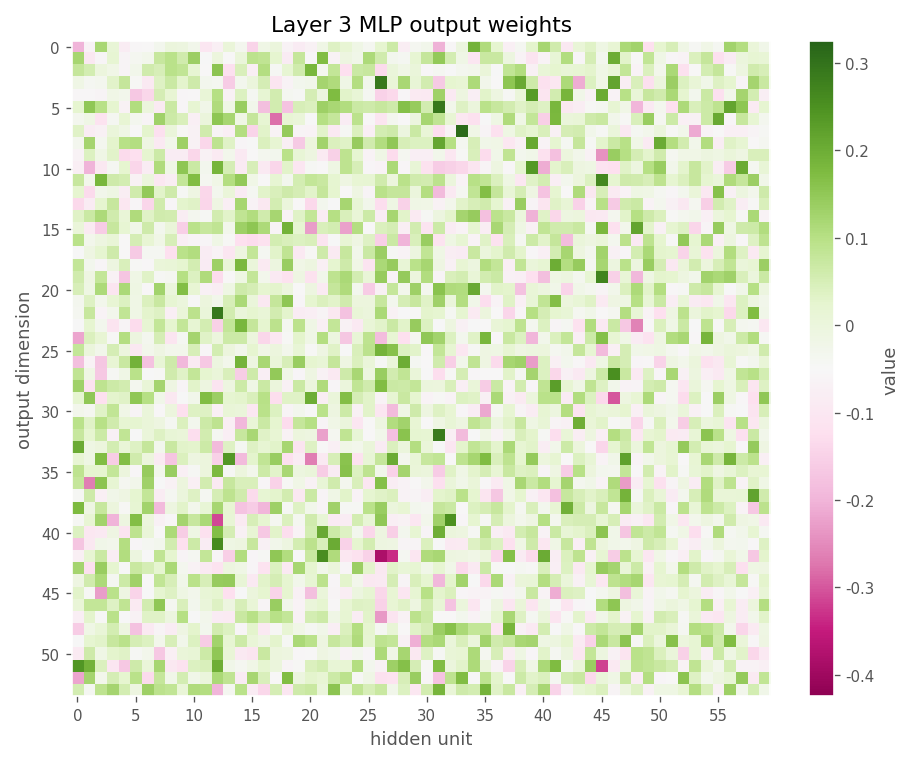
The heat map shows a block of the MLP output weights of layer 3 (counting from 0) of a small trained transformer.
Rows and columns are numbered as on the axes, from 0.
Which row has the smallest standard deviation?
25
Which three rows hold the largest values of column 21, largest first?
42, 40, 1
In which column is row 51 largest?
0
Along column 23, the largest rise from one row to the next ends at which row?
16
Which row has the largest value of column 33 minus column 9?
7
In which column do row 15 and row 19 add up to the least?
20
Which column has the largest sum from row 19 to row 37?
28
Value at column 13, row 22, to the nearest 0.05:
0.05
